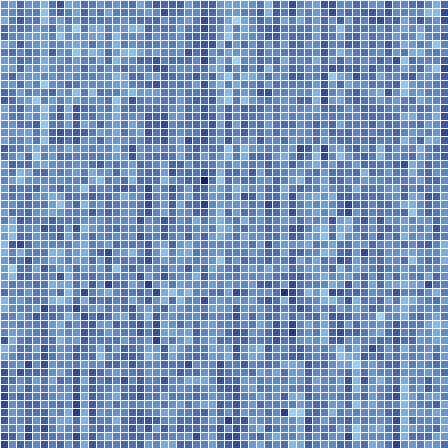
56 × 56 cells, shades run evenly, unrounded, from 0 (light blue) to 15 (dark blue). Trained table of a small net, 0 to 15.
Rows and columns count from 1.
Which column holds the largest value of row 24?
19
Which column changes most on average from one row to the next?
43
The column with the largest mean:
26
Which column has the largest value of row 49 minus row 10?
29
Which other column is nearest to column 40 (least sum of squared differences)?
5
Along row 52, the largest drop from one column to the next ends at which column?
37
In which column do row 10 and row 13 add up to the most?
41
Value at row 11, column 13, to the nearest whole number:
6
